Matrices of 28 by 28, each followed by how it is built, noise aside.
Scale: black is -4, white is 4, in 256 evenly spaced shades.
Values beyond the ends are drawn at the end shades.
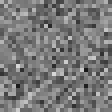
Hankel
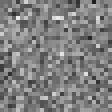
noise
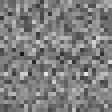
repeating columns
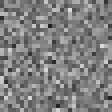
noise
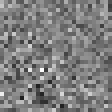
lower triangular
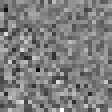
lower triangular
